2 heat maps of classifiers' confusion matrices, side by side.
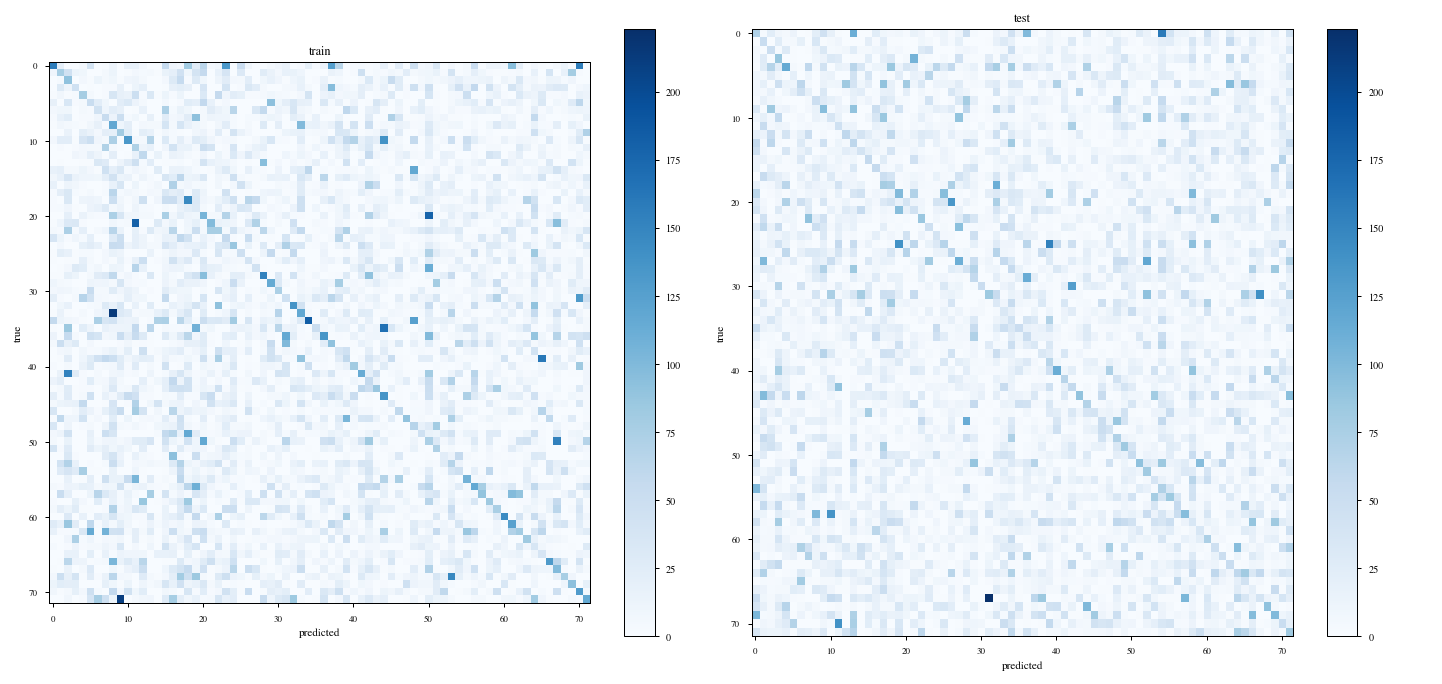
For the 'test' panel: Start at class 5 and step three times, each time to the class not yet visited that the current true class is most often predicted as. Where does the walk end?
52
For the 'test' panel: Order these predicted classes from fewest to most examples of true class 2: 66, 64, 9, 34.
64, 66, 9, 34
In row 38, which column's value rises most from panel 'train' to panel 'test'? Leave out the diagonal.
9
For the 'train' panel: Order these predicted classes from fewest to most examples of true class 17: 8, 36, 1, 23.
36, 1, 23, 8
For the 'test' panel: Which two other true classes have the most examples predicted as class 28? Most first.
46, 8
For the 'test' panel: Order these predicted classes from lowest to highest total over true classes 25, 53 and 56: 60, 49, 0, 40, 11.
0, 49, 11, 40, 60
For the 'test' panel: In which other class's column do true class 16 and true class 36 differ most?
69
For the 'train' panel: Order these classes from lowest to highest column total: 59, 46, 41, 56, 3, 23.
3, 46, 59, 41, 23, 56
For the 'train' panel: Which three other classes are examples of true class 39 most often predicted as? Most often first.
65, 33, 22
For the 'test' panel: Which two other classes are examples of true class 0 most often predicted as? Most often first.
54, 13
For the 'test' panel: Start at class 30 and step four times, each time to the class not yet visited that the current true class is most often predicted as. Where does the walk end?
63
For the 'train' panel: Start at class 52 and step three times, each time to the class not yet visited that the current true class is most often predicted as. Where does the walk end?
53
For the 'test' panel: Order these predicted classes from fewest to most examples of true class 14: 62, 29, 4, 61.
29, 62, 4, 61
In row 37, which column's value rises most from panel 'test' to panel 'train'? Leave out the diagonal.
31
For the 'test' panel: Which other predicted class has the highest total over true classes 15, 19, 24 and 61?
58
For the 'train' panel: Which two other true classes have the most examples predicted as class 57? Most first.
56, 23
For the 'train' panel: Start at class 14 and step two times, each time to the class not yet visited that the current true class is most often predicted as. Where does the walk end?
51
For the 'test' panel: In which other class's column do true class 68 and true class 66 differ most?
44
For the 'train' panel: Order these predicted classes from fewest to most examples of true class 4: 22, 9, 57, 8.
57, 9, 8, 22
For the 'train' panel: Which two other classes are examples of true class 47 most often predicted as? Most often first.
39, 53
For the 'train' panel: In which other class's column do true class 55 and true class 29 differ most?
11
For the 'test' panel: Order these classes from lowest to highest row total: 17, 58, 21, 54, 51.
17, 54, 21, 51, 58
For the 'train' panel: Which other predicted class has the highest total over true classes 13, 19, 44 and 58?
50
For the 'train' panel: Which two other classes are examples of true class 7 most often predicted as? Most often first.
19, 45
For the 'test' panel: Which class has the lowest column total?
30
